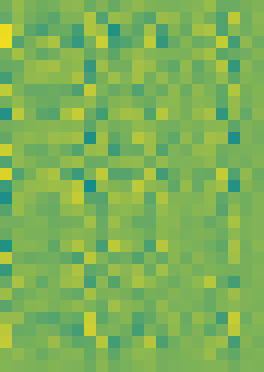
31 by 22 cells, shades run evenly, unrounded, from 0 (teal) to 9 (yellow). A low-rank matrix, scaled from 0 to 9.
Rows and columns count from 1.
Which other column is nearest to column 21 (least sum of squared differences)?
16
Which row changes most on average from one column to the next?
4
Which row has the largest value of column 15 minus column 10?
3
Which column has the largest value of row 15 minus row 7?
1
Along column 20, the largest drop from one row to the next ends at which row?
29
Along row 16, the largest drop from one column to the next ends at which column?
8
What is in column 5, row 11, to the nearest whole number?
5
